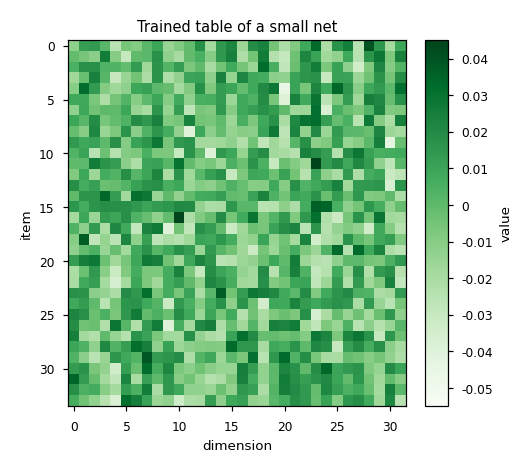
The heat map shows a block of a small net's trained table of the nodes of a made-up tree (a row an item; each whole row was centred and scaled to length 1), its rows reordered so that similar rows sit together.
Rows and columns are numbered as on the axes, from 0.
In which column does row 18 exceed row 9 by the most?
30
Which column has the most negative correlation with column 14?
0
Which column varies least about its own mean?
1
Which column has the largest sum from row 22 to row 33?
7
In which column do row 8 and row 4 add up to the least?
20
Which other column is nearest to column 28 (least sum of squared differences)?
26
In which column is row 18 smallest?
23
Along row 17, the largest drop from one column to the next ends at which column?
9
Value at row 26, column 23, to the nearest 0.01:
-0.03
